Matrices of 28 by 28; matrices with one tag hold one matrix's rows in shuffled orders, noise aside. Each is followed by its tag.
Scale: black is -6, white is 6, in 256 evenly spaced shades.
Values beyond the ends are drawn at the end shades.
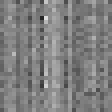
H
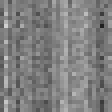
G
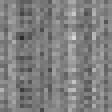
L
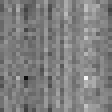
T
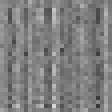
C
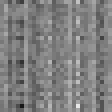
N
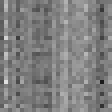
G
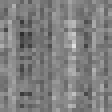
L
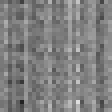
N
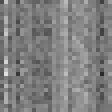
G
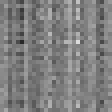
N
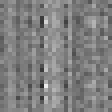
H
